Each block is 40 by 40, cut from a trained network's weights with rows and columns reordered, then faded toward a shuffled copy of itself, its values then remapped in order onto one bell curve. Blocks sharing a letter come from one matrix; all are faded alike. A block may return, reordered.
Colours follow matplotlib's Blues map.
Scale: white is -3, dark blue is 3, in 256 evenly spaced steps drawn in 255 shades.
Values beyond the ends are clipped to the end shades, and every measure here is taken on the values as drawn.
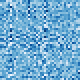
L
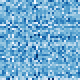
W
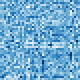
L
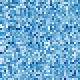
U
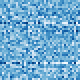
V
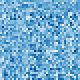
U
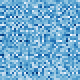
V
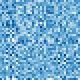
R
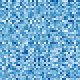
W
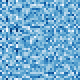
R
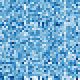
U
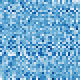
W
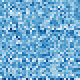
W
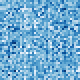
U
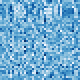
R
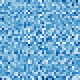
R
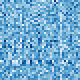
U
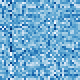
L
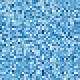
W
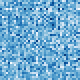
U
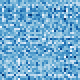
W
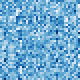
R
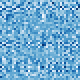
V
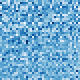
W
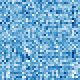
L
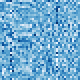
R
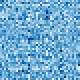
L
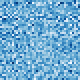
V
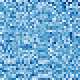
W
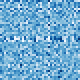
V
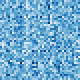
U
